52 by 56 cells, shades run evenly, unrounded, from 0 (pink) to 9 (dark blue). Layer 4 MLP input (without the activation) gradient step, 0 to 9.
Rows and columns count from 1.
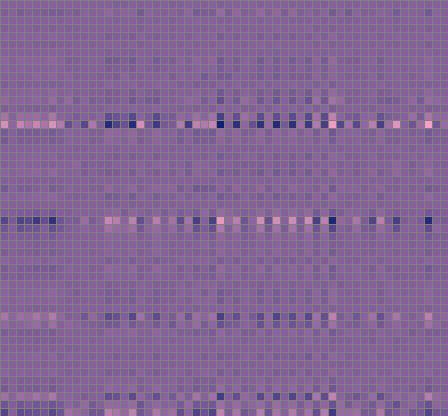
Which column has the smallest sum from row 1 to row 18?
42
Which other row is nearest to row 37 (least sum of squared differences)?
25
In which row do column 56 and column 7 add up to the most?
28
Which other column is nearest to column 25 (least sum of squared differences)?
27
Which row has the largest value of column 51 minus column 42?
16
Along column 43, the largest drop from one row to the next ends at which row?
17
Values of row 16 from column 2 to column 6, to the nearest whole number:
4 2 3 2 3
